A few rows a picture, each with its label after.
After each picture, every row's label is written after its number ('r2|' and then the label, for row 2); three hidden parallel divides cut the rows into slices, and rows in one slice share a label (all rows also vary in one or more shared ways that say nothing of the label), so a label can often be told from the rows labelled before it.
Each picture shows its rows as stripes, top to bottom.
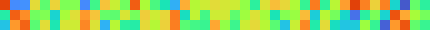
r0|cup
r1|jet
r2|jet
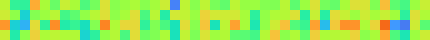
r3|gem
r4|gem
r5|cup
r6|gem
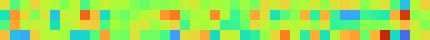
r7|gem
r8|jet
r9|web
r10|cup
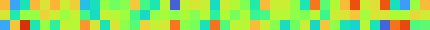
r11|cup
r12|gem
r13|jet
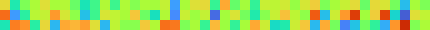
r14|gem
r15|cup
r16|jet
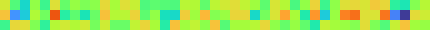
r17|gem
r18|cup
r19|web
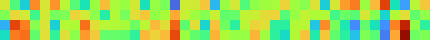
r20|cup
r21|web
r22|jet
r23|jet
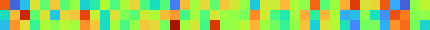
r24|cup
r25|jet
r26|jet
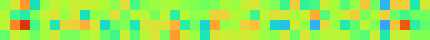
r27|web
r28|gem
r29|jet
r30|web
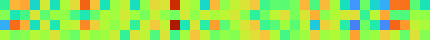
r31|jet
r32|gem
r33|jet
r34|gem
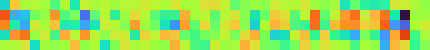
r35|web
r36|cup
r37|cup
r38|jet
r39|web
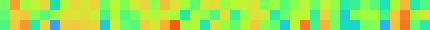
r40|web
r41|web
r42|jet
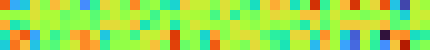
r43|cup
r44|gem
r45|gem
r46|jet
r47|jet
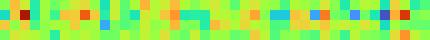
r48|web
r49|jet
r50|web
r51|web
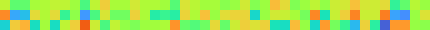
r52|gem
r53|cup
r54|jet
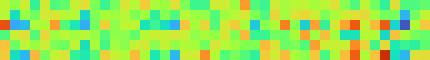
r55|web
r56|gem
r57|cup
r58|web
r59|gem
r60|cup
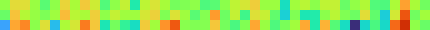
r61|web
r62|web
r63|jet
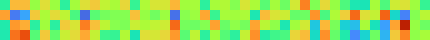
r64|web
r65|cup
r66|jet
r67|jet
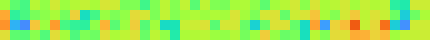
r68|gem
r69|gem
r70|cup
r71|gem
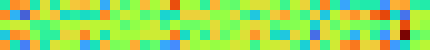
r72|jet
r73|cup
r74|web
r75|jet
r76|cup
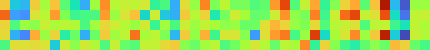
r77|cup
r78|cup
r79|gem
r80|cup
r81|web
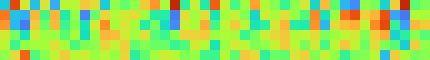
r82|jet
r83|cup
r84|cup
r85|gem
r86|gem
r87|web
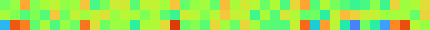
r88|web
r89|gem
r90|jet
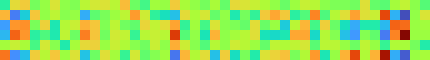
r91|web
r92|cup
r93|jet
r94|jet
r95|web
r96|cup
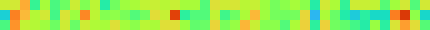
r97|web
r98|jet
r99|web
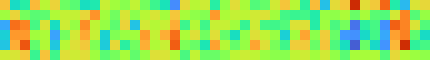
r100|cup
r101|web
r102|jet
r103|jet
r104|jet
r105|web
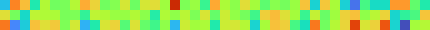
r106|jet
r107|gem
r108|cup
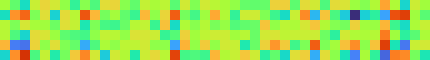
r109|gem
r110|jet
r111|gem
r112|gem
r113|cup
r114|jet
